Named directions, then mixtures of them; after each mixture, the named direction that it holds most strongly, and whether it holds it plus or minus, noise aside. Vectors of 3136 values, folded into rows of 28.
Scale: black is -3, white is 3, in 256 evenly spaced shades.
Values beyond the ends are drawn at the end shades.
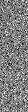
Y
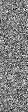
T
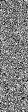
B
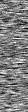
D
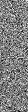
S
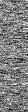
D, minus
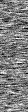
D, plus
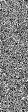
B, minus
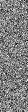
B, minus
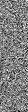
S, plus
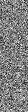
T, minus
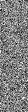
B, minus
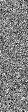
B, minus
